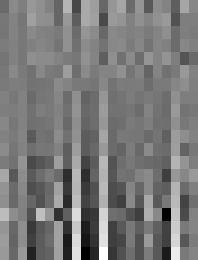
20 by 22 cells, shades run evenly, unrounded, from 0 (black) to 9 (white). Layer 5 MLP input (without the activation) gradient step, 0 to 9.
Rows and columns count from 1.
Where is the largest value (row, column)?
20, 12
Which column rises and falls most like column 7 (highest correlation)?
15
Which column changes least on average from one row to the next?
3
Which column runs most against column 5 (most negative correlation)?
7
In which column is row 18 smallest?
10
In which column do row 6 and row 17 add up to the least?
19
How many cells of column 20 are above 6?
7
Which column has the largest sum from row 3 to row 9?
8
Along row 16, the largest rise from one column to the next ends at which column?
9
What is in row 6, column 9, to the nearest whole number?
4
